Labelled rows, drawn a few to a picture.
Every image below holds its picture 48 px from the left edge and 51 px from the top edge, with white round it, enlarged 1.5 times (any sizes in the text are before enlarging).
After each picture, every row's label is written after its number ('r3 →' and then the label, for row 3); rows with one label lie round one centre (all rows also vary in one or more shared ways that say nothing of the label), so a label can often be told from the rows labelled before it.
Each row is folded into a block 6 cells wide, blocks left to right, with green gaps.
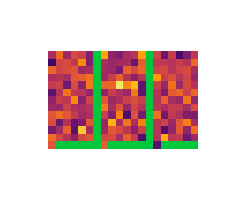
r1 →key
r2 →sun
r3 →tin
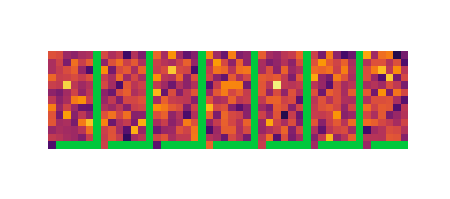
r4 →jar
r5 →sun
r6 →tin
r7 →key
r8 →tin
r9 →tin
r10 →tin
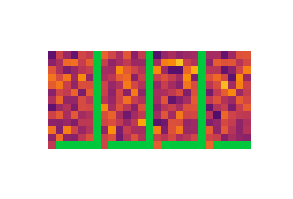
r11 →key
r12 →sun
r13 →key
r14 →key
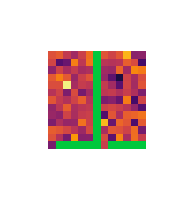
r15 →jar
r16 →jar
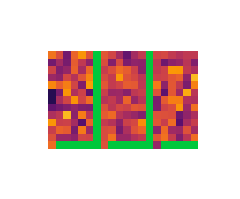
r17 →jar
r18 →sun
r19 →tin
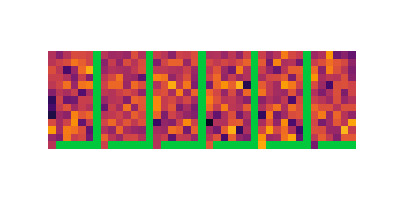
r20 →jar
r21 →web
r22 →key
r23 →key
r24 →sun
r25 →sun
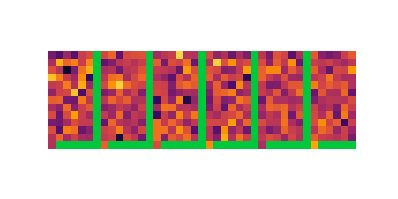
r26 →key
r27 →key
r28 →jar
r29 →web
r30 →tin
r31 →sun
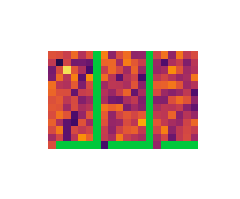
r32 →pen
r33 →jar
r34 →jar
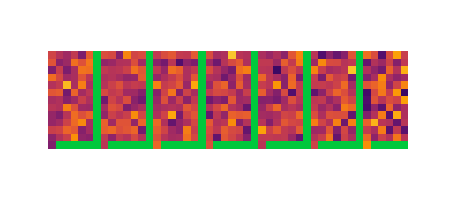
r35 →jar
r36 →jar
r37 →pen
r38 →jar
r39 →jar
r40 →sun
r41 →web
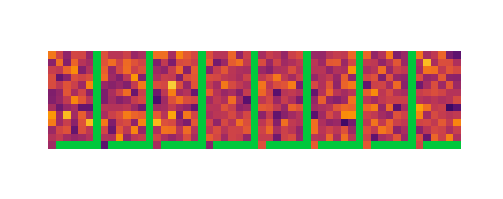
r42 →jar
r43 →jar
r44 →jar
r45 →jar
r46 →sun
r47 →pen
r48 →web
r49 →web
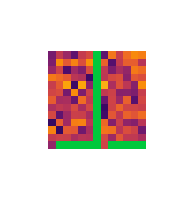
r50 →web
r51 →jar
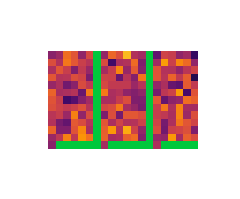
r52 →pen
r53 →jar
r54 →web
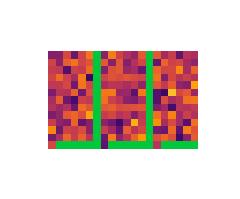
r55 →pen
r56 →pen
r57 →tin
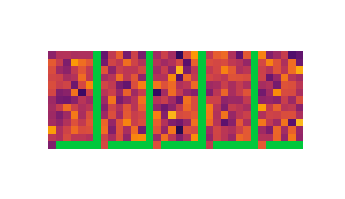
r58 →jar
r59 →web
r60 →pen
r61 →pen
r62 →sun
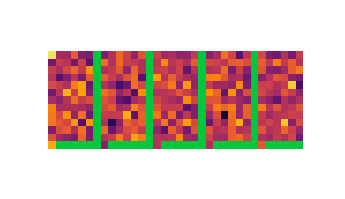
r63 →sun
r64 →pen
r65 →web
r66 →web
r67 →sun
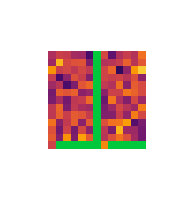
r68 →web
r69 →tin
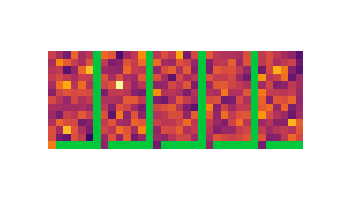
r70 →key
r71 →jar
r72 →jar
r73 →pen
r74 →web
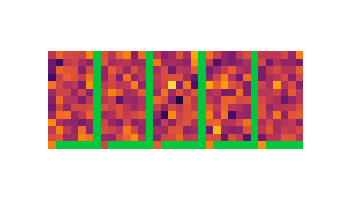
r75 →pen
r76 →pen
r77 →pen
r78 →sun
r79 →pen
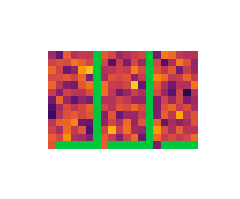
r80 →tin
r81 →sun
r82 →jar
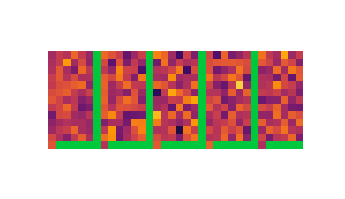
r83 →key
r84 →sun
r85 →web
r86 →sun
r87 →jar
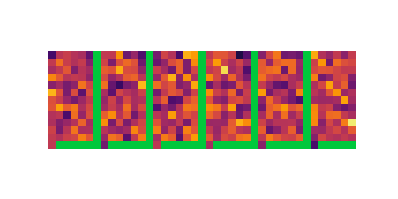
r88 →web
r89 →tin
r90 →pen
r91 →web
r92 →tin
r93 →jar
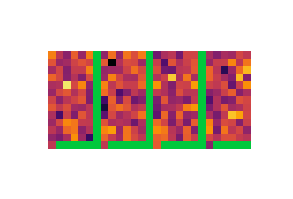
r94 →jar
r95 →jar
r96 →sun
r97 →jar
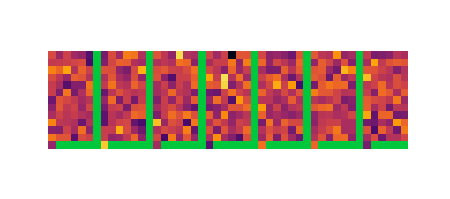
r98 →tin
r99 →key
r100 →jar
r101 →tin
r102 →sun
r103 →key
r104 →key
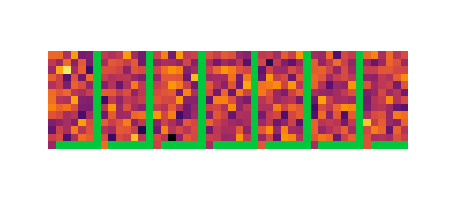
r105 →key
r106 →web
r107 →key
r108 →tin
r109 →pen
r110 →tin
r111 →jar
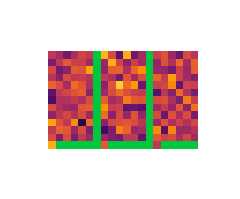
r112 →sun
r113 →key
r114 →web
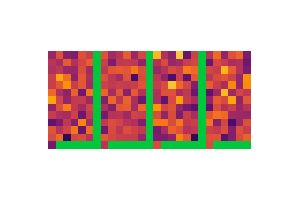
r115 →key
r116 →tin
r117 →jar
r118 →key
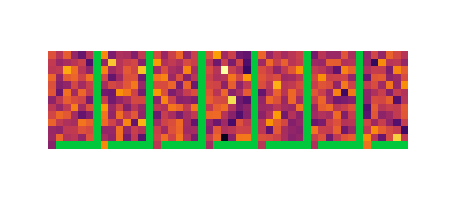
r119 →tin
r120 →sun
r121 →tin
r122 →key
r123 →tin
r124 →key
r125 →key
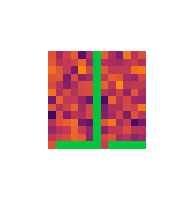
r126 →tin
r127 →tin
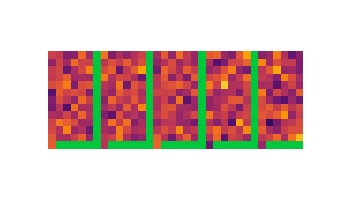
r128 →web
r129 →tin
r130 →key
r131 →jar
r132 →pen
